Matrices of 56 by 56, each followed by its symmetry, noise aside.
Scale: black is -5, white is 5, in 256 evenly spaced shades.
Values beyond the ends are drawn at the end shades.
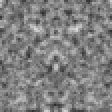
mirrored left to right.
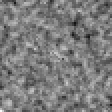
symmetric across the other diagonal.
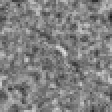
symmetric across the other diagonal.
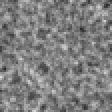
symmetric across the other diagonal.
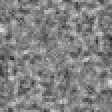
same after a half turn.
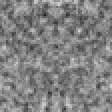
mirrored left to right.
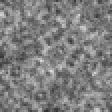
symmetric across the other diagonal.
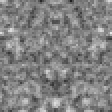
mirrored left to right.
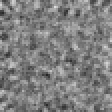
antisymmetric.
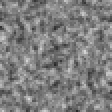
same after a half turn.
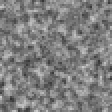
symmetric across the other diagonal.
